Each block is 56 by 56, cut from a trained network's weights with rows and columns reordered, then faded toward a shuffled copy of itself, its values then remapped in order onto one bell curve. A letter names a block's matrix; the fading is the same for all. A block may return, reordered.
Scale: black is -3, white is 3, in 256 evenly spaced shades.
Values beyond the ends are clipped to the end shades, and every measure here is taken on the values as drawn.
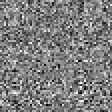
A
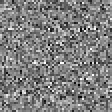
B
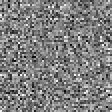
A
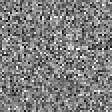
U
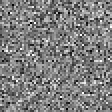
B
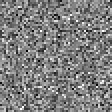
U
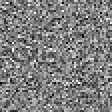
U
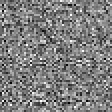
A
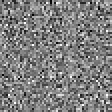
A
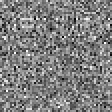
U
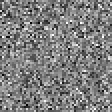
B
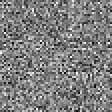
U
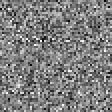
B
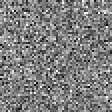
U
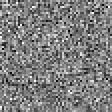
U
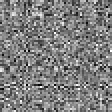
A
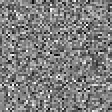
A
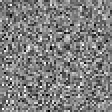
A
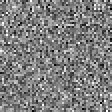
U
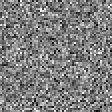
U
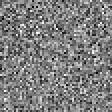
U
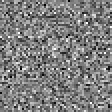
B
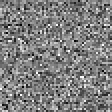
B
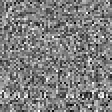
U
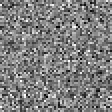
B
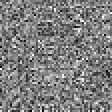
A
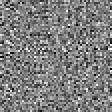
A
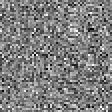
A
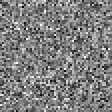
B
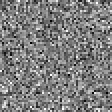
U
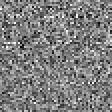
B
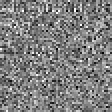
U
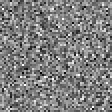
U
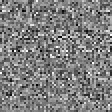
B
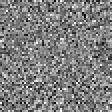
U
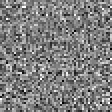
A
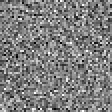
B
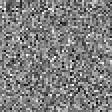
U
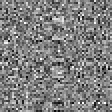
A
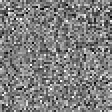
U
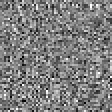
A
